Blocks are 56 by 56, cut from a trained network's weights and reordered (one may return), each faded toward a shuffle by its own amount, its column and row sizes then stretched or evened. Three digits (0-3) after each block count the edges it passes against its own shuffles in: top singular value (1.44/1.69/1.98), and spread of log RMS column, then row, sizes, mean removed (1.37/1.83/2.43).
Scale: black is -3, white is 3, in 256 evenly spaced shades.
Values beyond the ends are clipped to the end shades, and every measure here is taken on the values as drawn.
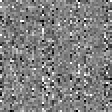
0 3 1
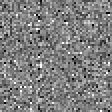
0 2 0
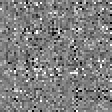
1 2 2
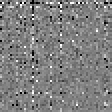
2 3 2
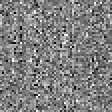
1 2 0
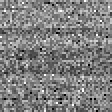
1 0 0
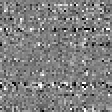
0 2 3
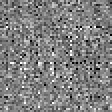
1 2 2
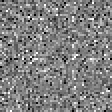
1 0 1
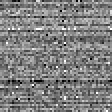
3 1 1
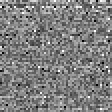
0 0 2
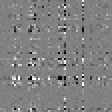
2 3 3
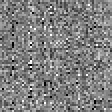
2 2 0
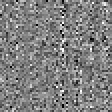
1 3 0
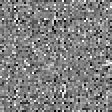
2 2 1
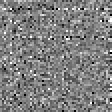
1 2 2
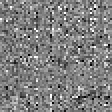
0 3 2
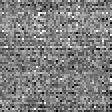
2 2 1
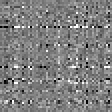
3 3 3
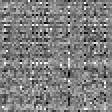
3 3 0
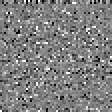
0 0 2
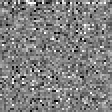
1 1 2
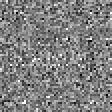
0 1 2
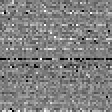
2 1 3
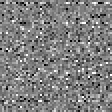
1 1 2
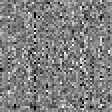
0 3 1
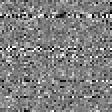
2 1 3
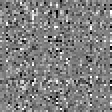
2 3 1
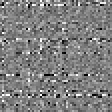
2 2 3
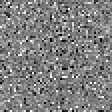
2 1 1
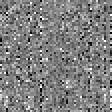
1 3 0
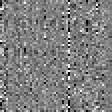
2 3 0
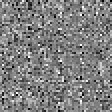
1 2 1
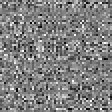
3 0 3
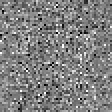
0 2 0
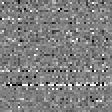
2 1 3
